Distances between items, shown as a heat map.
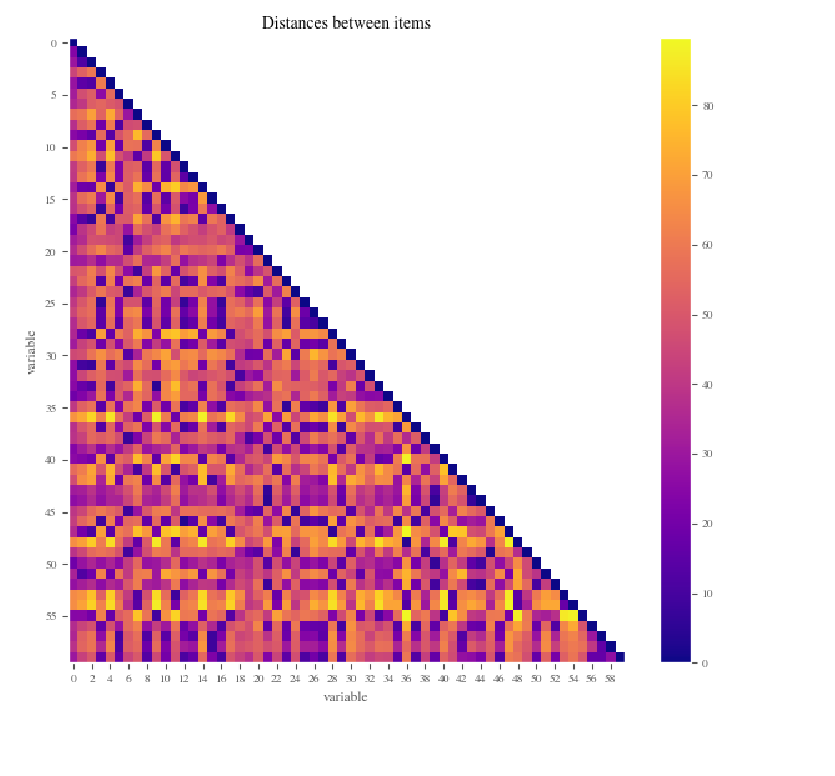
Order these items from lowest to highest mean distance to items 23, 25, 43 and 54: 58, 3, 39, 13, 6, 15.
3, 39, 13, 15, 58, 6
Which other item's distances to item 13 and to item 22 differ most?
7
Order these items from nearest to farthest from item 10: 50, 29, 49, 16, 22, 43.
16, 29, 50, 43, 22, 49
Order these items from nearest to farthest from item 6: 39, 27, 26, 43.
39, 43, 27, 26
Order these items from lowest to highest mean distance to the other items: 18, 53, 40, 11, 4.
18, 4, 40, 11, 53
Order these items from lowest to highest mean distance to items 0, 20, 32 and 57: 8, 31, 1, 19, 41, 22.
19, 8, 1, 31, 22, 41
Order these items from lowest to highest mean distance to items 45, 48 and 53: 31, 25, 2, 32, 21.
25, 32, 21, 31, 2
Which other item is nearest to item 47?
28
